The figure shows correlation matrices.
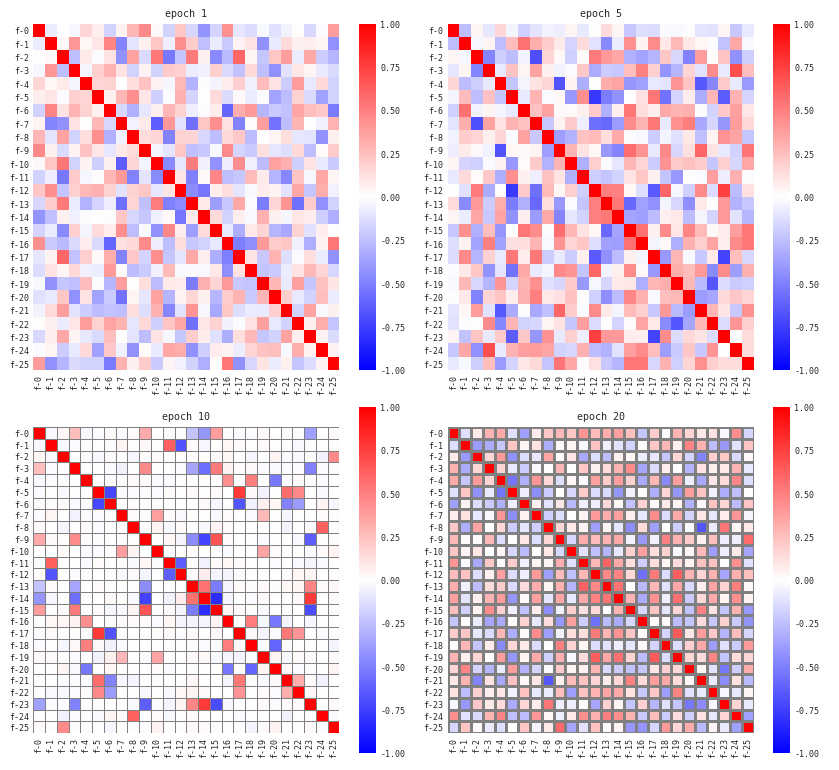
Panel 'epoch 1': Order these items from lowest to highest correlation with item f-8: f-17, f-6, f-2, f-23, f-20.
f-6, f-23, f-20, f-17, f-2
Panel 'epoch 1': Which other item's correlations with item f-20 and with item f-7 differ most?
f-10
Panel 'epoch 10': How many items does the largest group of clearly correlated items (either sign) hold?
7
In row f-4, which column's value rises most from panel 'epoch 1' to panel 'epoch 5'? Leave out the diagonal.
f-13
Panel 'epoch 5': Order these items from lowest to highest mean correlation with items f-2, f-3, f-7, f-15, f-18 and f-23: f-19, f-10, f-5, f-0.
f-5, f-0, f-19, f-10
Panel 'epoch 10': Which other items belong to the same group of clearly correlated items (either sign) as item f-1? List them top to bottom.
f-11, f-12
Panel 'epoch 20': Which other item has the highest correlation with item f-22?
f-19
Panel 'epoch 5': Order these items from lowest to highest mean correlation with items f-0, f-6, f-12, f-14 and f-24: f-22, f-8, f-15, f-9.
f-9, f-22, f-15, f-8
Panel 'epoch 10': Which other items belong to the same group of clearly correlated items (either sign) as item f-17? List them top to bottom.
f-5, f-6, f-21, f-22
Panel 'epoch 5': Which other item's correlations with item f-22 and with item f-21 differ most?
f-18
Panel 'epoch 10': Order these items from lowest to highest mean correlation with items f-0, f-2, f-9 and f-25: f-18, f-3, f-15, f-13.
f-13, f-18, f-3, f-15
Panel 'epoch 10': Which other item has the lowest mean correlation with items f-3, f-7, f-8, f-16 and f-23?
f-20
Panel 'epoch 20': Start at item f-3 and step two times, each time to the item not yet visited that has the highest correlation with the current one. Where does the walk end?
f-21
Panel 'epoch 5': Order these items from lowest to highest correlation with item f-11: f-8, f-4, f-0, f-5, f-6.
f-4, f-0, f-6, f-8, f-5
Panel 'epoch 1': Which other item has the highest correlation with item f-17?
f-2
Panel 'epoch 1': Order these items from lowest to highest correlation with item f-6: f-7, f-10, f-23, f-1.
f-7, f-10, f-23, f-1
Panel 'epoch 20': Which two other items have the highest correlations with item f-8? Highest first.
f-23, f-2
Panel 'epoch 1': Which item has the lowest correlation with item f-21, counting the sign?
f-11
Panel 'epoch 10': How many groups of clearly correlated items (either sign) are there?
7
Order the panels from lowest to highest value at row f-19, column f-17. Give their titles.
epoch 1, epoch 10, epoch 5, epoch 20
